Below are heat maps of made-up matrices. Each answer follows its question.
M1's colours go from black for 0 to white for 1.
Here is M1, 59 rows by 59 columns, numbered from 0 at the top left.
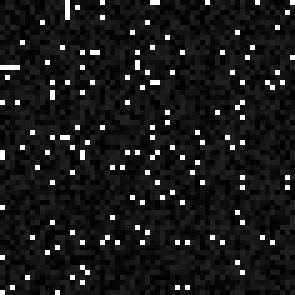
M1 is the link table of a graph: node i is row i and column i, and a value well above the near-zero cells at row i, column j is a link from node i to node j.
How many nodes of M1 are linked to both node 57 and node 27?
0
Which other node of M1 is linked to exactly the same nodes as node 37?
node 35
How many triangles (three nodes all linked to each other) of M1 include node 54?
0
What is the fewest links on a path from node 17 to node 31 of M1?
4
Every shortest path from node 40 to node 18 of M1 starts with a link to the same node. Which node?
node 36
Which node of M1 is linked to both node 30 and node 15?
node 25
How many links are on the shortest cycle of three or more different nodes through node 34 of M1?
3
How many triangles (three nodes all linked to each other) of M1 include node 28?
0
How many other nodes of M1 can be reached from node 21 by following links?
7
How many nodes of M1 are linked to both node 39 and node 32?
0
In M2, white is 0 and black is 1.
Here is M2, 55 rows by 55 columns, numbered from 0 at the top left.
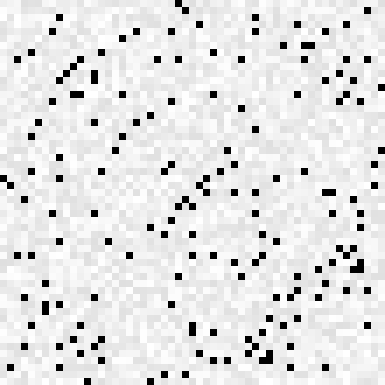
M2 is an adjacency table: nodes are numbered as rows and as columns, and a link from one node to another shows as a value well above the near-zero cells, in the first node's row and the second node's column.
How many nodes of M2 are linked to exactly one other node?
10
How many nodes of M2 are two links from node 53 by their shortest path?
4
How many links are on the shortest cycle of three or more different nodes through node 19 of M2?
6
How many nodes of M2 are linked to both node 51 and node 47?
2
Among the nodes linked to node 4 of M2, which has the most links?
node 36
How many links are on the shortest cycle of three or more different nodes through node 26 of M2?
7
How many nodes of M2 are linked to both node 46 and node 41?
1
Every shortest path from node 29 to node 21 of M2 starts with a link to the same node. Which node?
node 27
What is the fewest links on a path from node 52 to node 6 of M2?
3
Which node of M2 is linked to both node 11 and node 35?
node 50
